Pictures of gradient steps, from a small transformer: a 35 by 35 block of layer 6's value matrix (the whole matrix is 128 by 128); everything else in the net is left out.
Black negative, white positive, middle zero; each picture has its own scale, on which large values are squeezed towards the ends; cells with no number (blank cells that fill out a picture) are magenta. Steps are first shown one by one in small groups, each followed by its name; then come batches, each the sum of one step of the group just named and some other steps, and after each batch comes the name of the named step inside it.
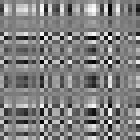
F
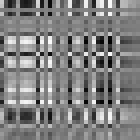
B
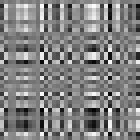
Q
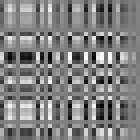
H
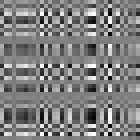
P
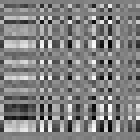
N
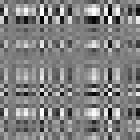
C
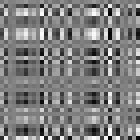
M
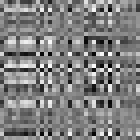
B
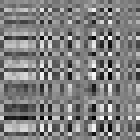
N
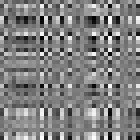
C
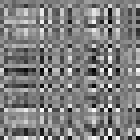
M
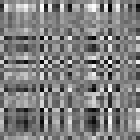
Q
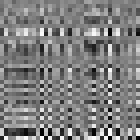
M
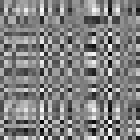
C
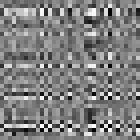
P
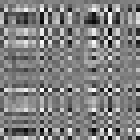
C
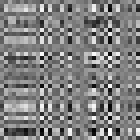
H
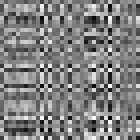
C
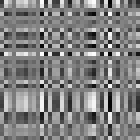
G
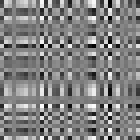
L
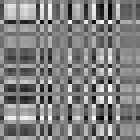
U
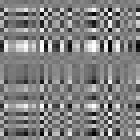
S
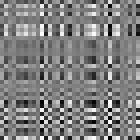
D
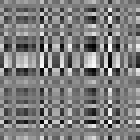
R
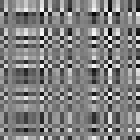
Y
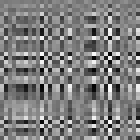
R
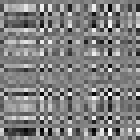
Y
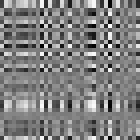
L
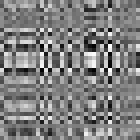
R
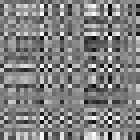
D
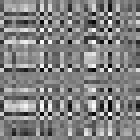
S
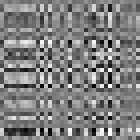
U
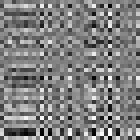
L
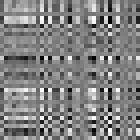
L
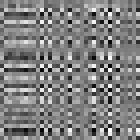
Y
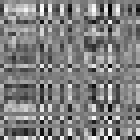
U
